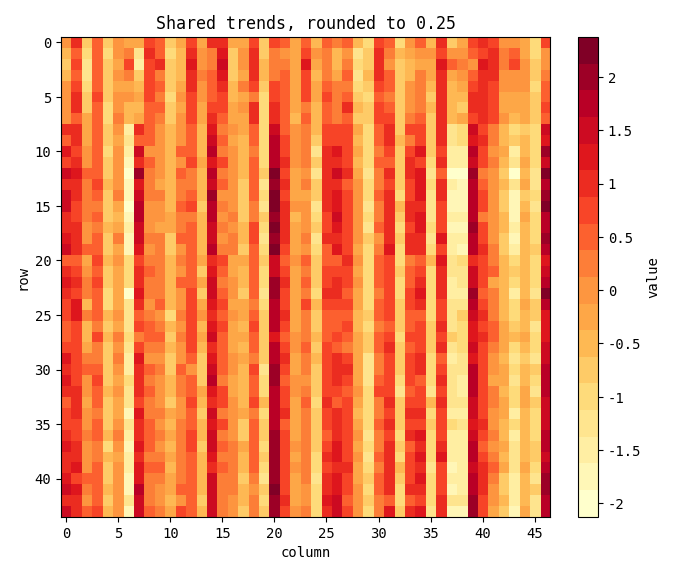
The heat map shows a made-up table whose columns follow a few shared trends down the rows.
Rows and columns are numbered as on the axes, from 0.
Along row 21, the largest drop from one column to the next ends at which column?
37
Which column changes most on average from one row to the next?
7
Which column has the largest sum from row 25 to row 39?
20
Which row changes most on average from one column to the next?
12
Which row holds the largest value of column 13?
3
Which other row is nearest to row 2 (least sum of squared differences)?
1
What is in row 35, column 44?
-0.5
